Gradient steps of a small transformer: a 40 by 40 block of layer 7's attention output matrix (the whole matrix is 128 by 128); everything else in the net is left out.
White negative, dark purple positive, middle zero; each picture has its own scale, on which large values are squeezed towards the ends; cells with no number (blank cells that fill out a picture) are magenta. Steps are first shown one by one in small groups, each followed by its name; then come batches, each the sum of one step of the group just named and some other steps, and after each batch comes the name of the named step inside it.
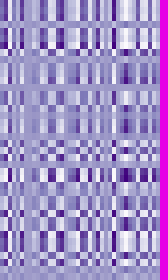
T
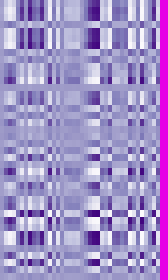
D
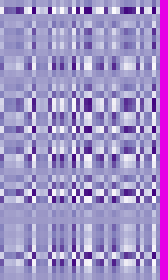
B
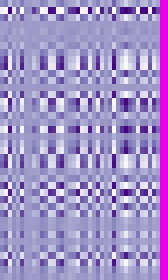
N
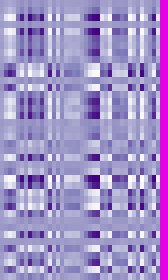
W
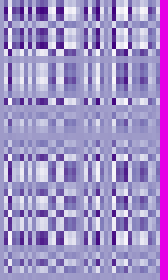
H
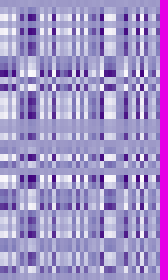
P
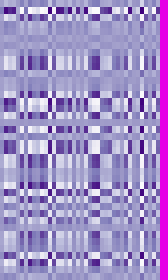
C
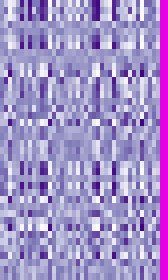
D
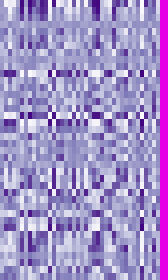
H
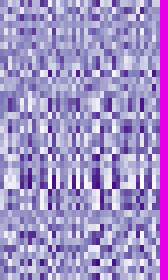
N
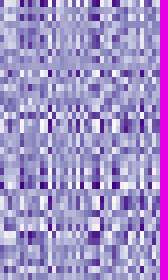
D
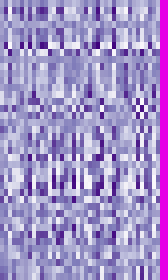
H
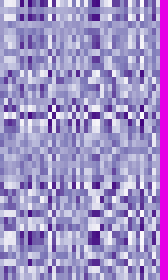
D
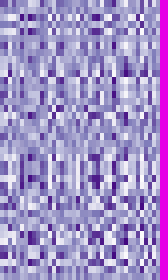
W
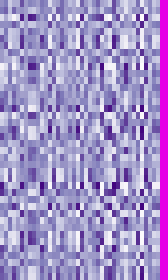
T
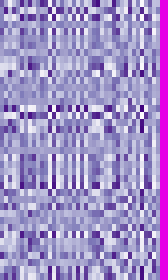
C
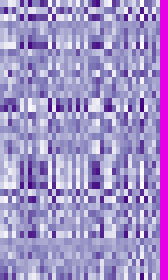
C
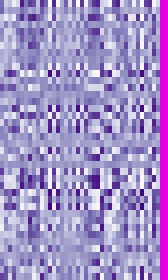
W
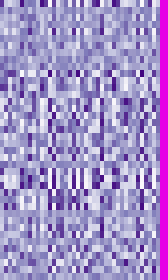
P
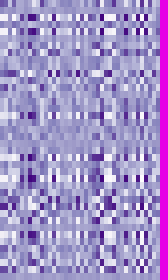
P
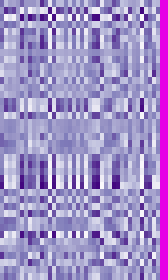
C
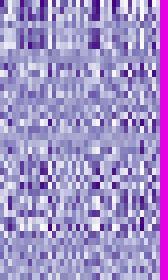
D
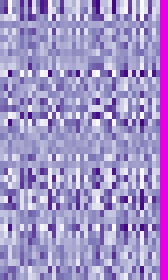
P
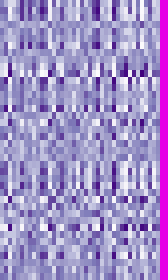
D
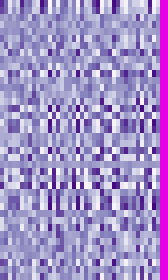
T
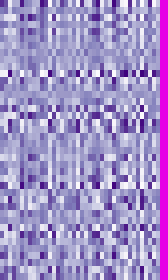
W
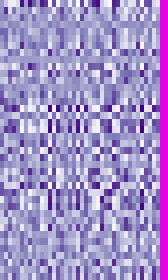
T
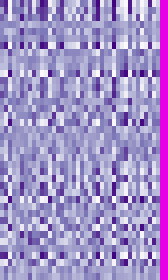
H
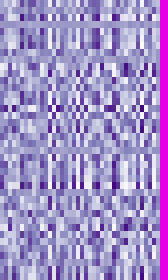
D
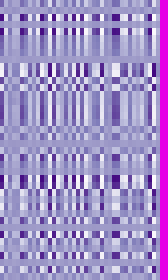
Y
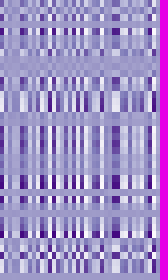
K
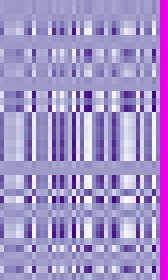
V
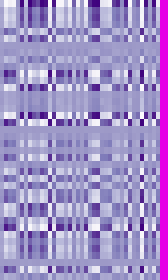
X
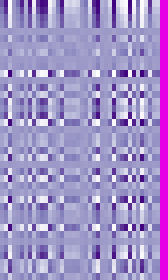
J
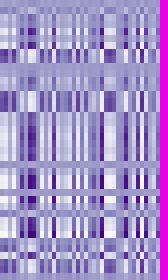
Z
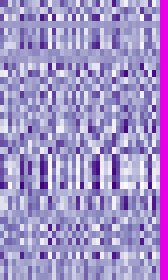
Y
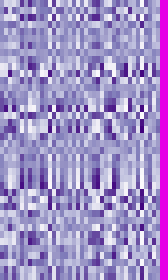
Y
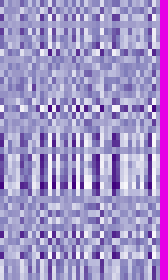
K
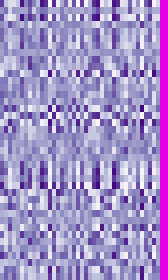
Y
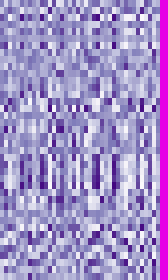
V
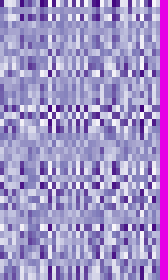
J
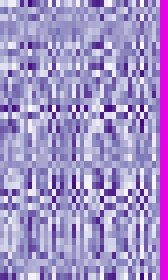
V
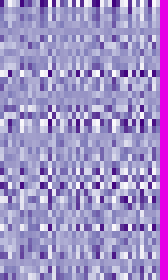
J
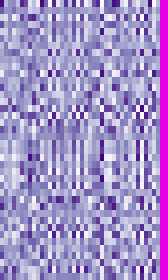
V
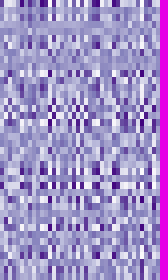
X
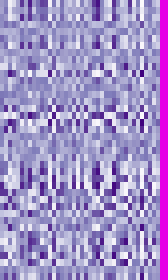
J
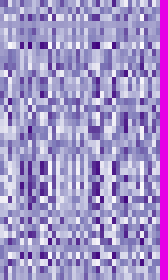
Z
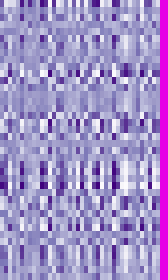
X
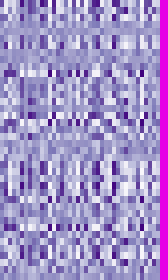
X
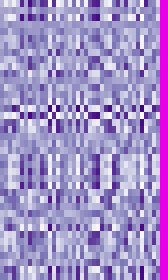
X
